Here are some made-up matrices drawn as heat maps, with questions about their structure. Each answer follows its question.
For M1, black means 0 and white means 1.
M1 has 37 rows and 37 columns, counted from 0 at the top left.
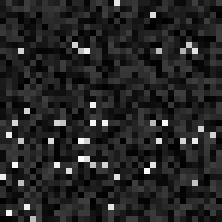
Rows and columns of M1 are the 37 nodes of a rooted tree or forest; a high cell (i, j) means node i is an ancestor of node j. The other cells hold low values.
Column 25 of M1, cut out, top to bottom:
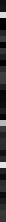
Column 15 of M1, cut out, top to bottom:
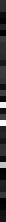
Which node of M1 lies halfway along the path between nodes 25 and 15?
27
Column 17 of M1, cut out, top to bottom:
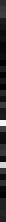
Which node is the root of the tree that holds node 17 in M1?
20
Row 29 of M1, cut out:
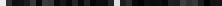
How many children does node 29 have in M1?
1
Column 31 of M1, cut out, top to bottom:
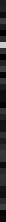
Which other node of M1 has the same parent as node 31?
12
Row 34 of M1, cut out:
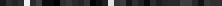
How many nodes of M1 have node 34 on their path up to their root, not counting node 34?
2
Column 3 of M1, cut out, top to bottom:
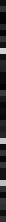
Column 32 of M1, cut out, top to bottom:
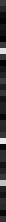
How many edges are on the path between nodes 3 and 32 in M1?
2
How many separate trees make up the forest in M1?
11
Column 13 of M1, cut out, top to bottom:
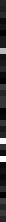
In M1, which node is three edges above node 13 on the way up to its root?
23
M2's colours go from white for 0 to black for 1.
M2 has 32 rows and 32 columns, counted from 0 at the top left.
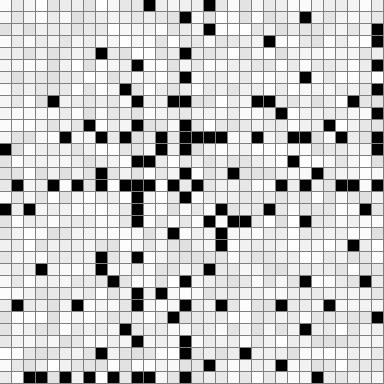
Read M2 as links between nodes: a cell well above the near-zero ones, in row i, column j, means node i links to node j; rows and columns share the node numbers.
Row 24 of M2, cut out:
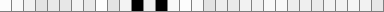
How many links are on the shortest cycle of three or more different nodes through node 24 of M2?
3
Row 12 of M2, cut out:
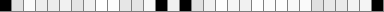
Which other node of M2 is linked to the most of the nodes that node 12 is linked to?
node 11
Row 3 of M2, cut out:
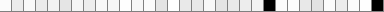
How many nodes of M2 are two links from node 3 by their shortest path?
10
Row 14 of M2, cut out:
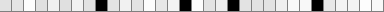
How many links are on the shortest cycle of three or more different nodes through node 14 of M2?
3
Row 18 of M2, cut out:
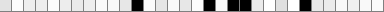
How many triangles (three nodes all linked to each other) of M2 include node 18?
2
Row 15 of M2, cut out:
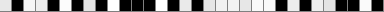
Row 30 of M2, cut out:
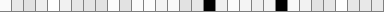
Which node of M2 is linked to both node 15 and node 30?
node 23
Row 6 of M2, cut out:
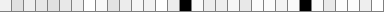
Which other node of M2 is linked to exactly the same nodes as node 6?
node 1
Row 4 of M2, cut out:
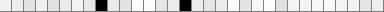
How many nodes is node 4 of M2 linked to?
2
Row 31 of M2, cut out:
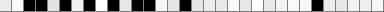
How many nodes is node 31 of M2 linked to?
9
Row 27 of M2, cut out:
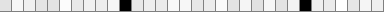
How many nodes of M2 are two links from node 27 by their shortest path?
7
